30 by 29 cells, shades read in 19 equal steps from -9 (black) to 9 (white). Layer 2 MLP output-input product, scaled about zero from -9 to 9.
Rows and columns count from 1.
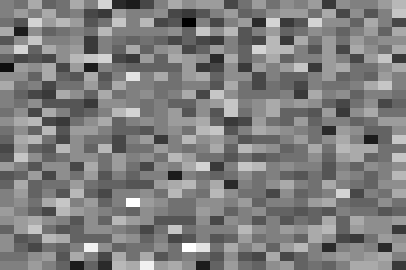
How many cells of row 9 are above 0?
12
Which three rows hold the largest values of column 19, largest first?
6, 19, 15
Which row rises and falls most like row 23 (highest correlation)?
9
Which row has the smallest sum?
20
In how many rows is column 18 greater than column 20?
11
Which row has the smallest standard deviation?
24
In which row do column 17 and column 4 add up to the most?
13
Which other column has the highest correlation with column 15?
7
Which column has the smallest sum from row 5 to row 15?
18
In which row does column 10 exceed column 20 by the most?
23
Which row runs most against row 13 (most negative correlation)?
1
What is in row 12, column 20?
3
